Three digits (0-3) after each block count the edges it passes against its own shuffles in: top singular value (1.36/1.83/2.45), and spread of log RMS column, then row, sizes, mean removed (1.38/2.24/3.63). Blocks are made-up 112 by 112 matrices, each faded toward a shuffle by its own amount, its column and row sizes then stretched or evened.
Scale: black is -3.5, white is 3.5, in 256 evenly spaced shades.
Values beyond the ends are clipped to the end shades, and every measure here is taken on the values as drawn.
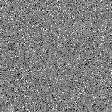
2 0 0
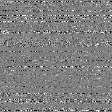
2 0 3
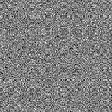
3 0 1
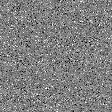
0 0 1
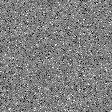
0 0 0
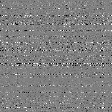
1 1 3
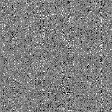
2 2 0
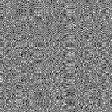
3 0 0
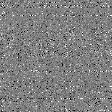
1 1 2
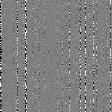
3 3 0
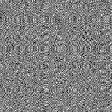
3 1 0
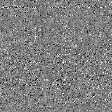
1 1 2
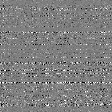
2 1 3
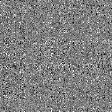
0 2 2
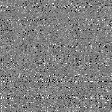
2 1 2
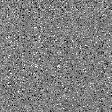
2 1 1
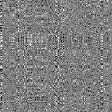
3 2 1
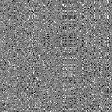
3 2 0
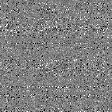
1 2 2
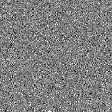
2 1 1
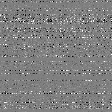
1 1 3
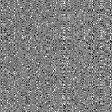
3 2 0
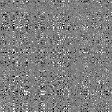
3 2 2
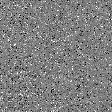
1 1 0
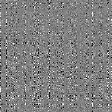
2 3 2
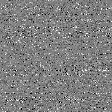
1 0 2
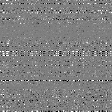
3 1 3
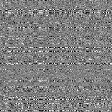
3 0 3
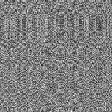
3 0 1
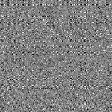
3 1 2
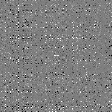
2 2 2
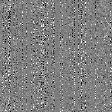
1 3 1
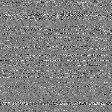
2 0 3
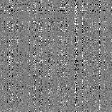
1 3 2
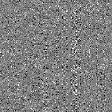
2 2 0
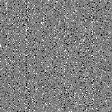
2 2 0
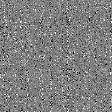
0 2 1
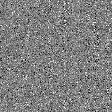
1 1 0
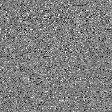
1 0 2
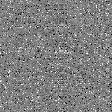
2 0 1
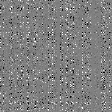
1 3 2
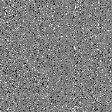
0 2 0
